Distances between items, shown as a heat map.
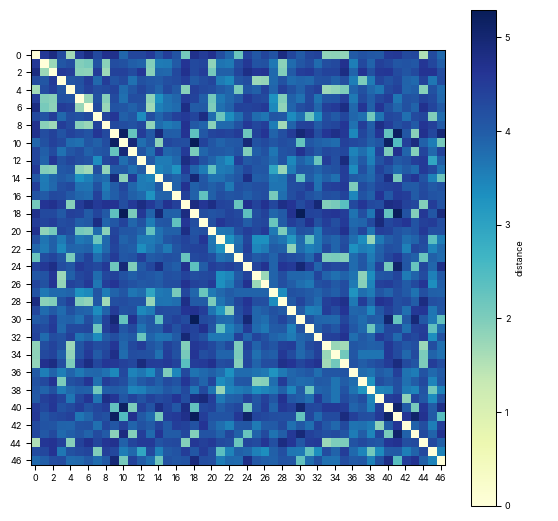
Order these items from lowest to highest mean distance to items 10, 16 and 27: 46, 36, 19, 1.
19, 46, 36, 1
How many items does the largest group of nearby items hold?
8
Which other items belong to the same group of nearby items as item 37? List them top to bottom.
3, 25, 26
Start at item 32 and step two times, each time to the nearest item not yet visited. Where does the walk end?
45
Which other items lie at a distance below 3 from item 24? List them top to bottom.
9, 11, 18, 40, 43
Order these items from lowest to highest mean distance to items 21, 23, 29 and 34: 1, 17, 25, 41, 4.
4, 17, 25, 1, 41
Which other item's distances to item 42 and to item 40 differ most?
39
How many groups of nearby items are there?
11
